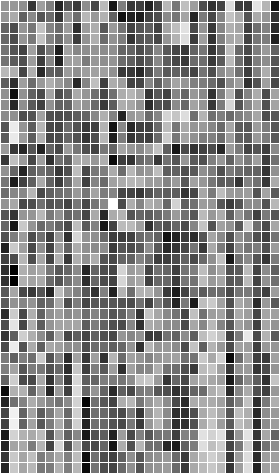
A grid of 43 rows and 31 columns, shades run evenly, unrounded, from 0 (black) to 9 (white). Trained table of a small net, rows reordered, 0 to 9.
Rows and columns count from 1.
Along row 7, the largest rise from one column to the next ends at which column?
4
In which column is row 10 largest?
26
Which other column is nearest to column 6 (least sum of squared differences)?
8
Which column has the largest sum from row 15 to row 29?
9
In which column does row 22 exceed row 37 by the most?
10
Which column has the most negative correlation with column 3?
18
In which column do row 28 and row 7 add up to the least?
22
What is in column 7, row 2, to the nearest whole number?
2
